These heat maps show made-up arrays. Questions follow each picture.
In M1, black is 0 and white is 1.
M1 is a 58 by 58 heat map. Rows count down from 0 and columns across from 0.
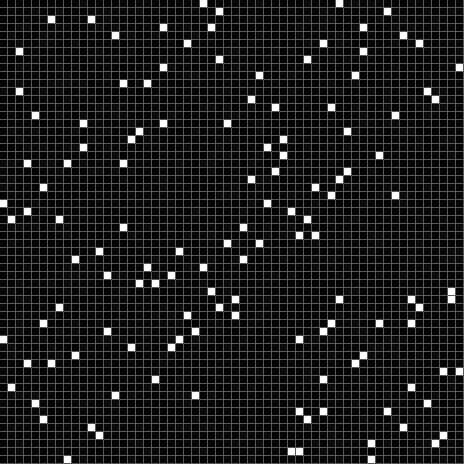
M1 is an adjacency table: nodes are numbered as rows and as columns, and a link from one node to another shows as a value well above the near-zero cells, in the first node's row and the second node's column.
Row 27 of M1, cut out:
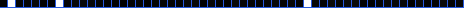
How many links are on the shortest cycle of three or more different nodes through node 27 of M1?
3
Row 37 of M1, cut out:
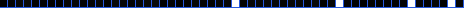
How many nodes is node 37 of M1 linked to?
4
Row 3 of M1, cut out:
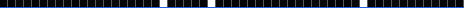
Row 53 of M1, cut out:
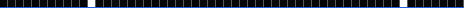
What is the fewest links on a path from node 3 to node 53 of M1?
5
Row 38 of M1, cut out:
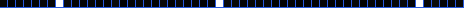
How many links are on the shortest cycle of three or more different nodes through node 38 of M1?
3
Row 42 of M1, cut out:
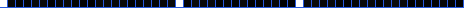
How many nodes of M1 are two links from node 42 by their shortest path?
5
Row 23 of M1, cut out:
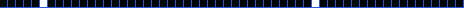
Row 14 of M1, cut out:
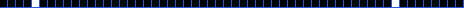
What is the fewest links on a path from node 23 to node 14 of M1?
6
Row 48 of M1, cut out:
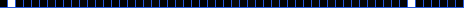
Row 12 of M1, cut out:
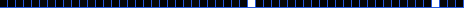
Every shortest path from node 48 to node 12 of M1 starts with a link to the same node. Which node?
node 51
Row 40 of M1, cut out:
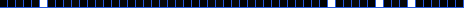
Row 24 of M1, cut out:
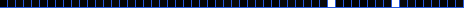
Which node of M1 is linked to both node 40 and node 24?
node 41
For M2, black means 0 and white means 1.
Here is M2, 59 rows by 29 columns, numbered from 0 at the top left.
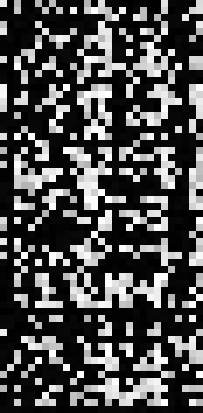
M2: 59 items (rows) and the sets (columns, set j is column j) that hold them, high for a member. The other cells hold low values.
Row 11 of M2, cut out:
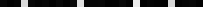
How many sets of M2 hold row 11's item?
4
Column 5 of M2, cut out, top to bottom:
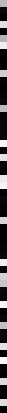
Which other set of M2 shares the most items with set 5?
12
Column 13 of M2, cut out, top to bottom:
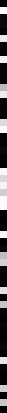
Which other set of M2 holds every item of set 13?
27
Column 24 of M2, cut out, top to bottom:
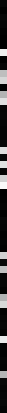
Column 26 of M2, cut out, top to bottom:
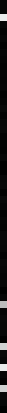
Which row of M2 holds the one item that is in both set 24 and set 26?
43
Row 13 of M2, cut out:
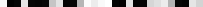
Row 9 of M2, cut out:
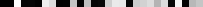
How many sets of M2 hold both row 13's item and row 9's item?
8
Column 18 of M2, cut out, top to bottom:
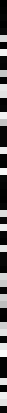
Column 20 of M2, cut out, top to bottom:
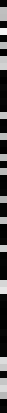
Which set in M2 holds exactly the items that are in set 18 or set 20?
15
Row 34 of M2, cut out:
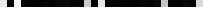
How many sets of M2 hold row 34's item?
6
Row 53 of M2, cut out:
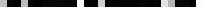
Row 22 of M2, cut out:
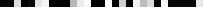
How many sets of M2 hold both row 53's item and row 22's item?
3
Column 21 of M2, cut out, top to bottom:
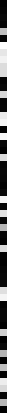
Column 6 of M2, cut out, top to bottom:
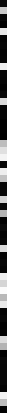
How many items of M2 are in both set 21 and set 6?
9
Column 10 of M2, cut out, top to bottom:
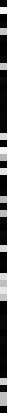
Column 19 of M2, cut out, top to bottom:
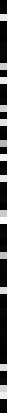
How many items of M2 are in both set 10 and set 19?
5
